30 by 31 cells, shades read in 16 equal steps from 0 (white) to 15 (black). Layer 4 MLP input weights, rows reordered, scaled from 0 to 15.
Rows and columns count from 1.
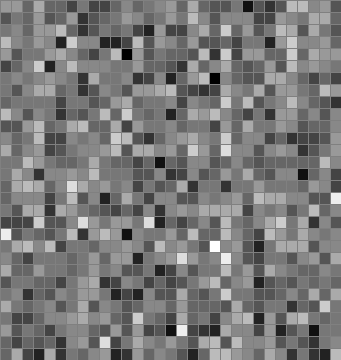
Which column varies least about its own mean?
22
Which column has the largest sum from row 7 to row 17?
28
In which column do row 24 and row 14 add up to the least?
9
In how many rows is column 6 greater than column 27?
16
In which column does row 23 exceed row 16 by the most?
7
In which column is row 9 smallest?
21
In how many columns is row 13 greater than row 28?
5
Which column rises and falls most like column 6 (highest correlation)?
29
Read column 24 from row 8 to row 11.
5 10 8 8
